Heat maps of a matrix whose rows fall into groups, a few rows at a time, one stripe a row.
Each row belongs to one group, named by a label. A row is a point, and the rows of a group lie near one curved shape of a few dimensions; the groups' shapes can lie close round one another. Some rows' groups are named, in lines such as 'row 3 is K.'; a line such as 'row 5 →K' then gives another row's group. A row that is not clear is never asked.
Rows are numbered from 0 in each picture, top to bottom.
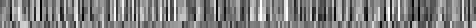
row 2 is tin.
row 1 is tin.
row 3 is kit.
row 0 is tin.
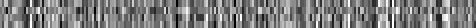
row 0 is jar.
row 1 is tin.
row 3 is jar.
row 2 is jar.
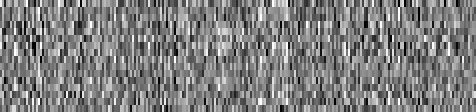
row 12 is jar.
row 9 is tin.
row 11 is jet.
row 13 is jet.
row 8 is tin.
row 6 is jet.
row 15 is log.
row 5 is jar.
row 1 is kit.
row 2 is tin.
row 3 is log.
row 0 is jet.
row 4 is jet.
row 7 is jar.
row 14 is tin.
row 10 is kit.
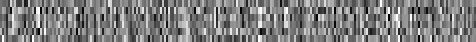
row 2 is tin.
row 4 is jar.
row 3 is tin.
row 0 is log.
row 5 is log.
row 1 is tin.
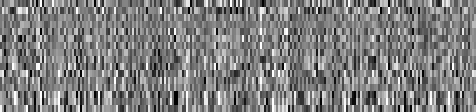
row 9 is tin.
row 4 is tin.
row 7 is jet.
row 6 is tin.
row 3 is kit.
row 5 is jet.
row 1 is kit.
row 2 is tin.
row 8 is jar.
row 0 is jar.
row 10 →jet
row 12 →tin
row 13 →jar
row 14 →jar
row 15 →jet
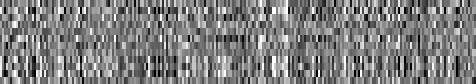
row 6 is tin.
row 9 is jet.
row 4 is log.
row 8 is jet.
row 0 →tin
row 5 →kit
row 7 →kit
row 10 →jet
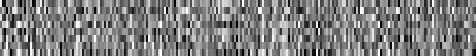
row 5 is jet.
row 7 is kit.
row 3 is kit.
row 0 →jet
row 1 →tin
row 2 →jet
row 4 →jet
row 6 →jar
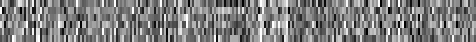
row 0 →kit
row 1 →jet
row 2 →tin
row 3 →jet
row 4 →kit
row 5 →tin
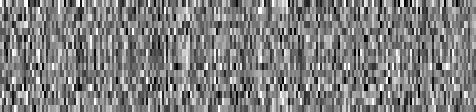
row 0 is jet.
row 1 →tin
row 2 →jet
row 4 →tin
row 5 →log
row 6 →jet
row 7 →tin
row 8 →tin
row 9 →jar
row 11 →tin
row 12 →log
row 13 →kit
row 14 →jet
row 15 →jar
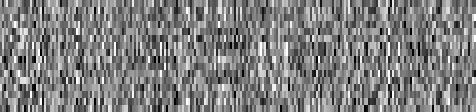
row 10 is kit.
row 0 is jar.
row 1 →jar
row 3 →jar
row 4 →kit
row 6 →kit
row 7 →tin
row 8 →jet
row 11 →kit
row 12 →jet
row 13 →jar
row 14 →jar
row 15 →log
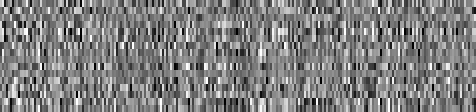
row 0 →jet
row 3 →jet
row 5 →jet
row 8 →kit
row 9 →jar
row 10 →kit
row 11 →jar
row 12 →log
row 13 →jar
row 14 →kit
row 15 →kit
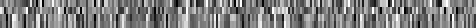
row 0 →jar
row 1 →jet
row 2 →tin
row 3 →tin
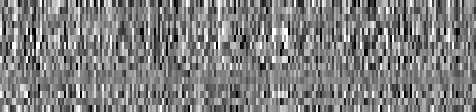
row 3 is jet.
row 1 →jar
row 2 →jar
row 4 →jet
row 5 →jar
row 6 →tin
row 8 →jet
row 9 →jar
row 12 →kit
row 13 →jet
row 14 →log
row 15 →kit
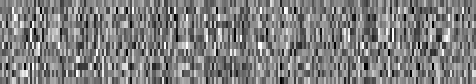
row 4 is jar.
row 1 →tin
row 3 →log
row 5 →jar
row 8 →kit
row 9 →log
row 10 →kit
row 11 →log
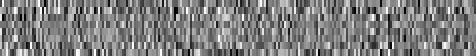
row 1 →jar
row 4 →jet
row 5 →jar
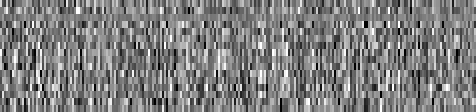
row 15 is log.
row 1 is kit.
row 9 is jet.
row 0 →jet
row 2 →kit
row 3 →log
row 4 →jet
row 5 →log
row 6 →tin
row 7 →jet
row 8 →jar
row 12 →jar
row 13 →kit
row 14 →log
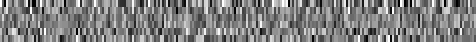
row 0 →jet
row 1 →jar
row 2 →log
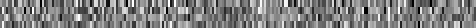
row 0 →tin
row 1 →log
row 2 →kit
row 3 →log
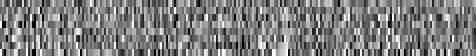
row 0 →log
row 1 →tin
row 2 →jar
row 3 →jet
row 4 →kit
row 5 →tin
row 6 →kit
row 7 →jet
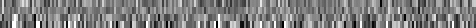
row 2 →jar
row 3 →tin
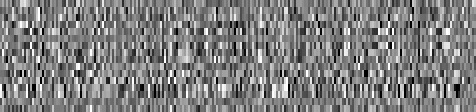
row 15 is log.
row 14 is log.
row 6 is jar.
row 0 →kit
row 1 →tin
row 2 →tin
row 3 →kit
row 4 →jar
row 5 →log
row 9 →kit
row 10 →log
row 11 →tin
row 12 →jet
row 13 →jet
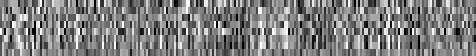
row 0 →jar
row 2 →kit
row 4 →jet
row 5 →kit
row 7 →log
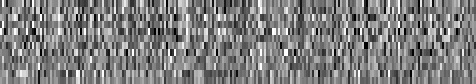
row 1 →tin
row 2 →jar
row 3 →log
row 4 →jet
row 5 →jar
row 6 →log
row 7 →tin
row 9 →tin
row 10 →kit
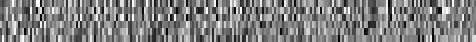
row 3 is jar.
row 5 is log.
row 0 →tin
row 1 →jar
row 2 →tin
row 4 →log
